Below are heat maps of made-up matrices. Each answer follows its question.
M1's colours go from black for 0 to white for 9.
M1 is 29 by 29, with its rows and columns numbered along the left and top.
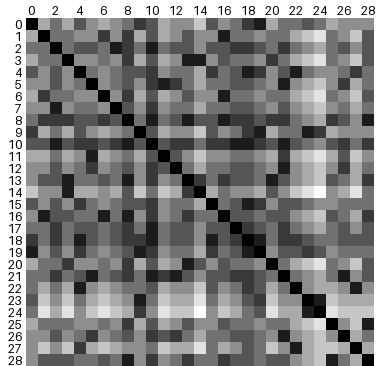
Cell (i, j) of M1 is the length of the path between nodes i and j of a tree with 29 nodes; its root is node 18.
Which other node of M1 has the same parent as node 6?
1
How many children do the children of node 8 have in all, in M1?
5
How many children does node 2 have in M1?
1
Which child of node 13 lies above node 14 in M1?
3
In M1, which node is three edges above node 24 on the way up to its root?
19
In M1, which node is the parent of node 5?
21
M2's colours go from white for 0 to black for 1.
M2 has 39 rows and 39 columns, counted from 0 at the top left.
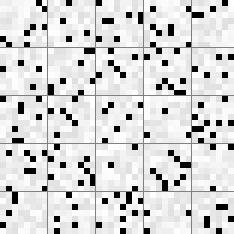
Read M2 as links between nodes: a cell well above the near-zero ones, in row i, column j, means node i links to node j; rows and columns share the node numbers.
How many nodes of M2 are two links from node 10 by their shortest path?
6
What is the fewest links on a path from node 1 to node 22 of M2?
2
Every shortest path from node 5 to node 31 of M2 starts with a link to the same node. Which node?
node 4
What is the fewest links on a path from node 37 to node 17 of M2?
6
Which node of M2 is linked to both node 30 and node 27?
node 13
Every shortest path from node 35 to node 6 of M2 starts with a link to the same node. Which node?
node 24
